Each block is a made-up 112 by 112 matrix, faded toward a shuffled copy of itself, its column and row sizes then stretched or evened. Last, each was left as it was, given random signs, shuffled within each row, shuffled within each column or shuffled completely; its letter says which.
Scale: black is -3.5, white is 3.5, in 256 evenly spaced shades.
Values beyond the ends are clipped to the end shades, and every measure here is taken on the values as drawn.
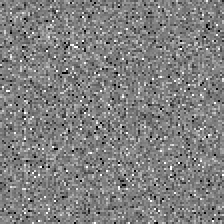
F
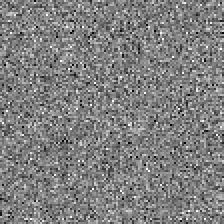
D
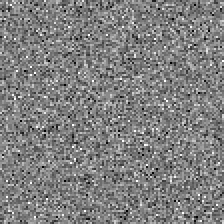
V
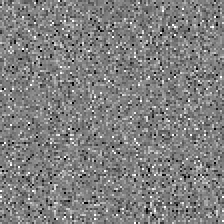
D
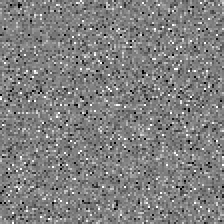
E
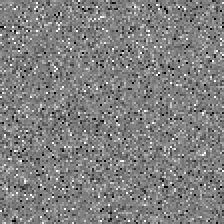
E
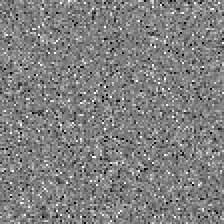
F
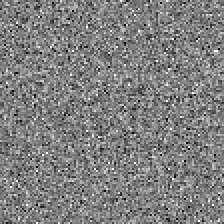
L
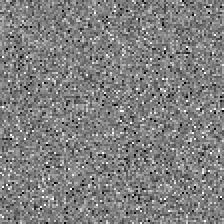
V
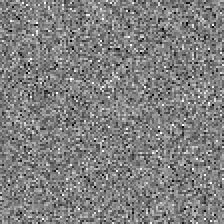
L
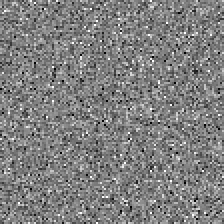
L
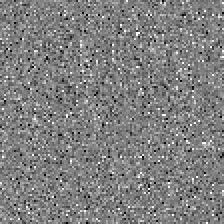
D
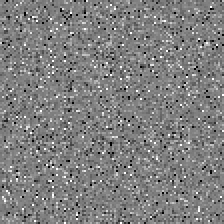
F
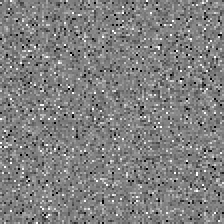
D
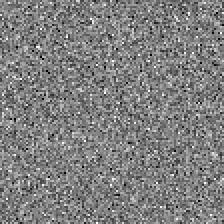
V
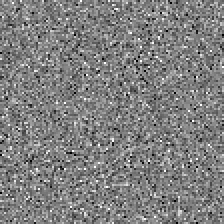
V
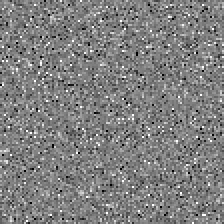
V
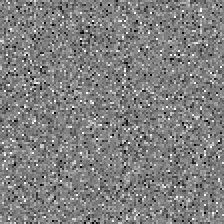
L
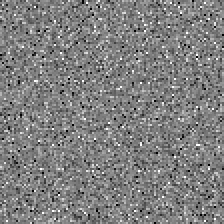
V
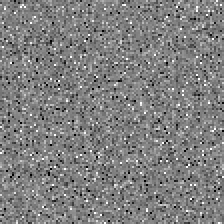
V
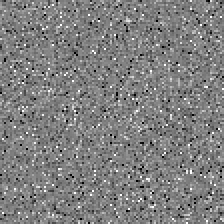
L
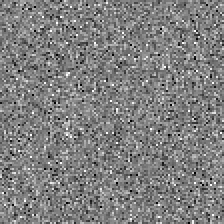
F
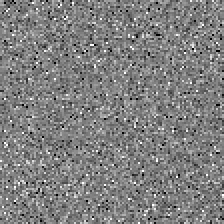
E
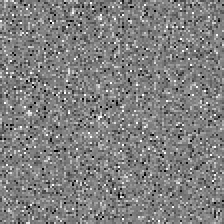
L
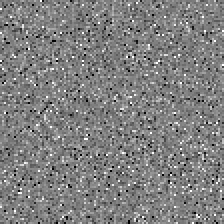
E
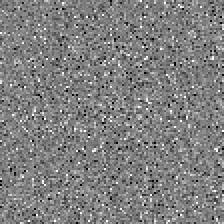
D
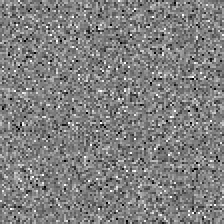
D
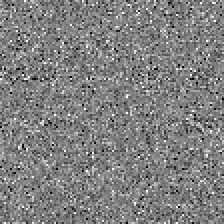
F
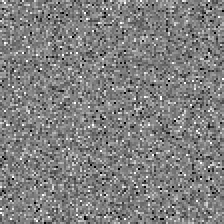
L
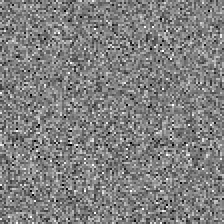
F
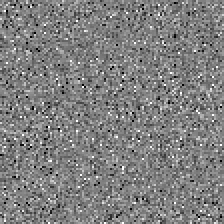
D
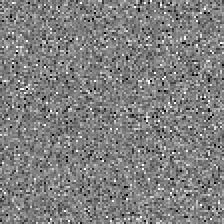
D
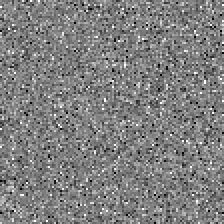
L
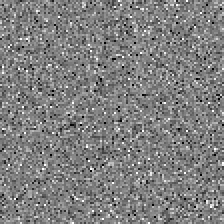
E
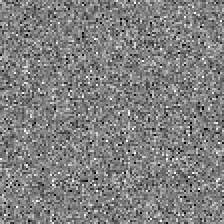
F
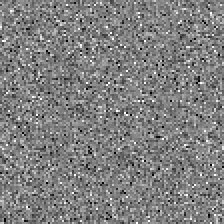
E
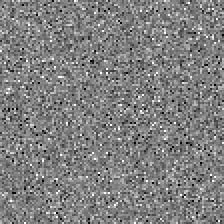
E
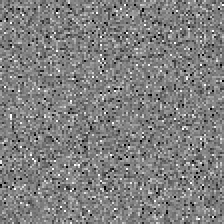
D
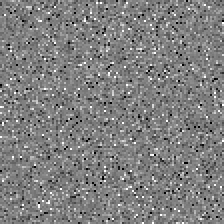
V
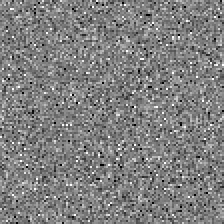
V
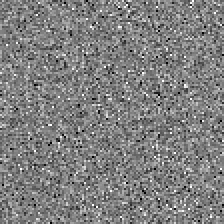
L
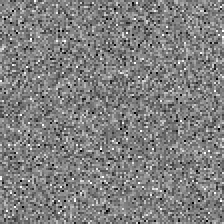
V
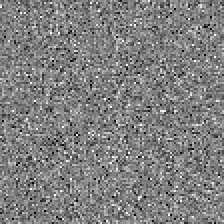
D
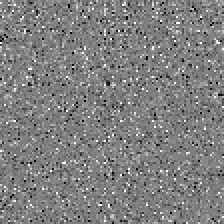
D
